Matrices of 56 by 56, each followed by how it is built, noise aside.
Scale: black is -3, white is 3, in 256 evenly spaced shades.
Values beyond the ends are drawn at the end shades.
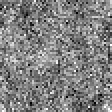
smooth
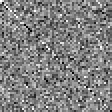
diagonal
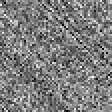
Toeplitz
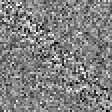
banded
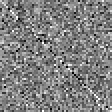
diagonal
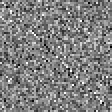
diagonal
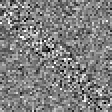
banded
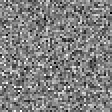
noise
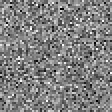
noise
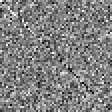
diagonal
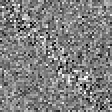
banded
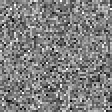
noise
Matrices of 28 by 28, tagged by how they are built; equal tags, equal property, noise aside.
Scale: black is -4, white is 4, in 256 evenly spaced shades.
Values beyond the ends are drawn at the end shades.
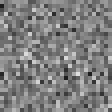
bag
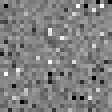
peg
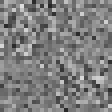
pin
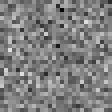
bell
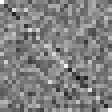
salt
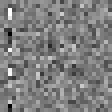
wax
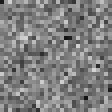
bell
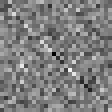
salt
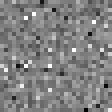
peg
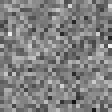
bell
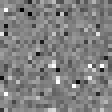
peg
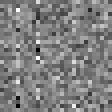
wax
